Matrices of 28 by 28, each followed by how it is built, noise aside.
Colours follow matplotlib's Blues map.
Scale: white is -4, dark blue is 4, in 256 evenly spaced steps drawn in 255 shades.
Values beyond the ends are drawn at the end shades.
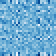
low rank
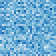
blocks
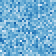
noise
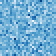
uneven columns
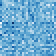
low rank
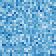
noise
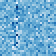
uneven columns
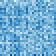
blocks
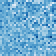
upper triangular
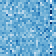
uneven columns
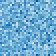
noise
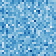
uneven columns
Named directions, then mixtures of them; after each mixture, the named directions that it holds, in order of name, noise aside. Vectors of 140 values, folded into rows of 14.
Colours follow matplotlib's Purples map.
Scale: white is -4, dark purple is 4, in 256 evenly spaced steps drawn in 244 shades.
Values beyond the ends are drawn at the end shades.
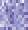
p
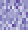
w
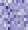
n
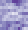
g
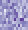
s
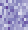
n, s.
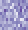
s.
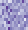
n.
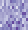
g, p, w.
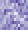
g, p, s.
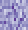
s, w.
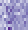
n, p.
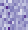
n, s.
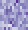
p, w.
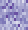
g, n, s.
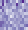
p.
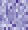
p, s, w.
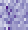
n, p.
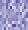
s, w.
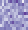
g, n, p.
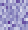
n, s, w.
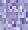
s, w.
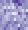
g, s, w.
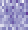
p.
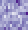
g, p, w.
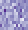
s.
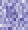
p, s.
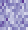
p.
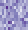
n, s, w.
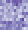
g, s.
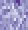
g, s, w.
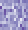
s, w.
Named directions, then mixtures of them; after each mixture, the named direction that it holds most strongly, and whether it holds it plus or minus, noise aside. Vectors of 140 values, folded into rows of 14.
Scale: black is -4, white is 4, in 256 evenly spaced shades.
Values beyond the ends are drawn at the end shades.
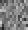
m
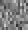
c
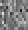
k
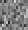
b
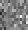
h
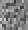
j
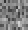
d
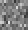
b, minus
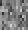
k, minus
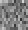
m, minus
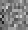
h, plus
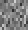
b, plus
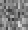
d, plus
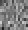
m, plus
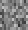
h, plus
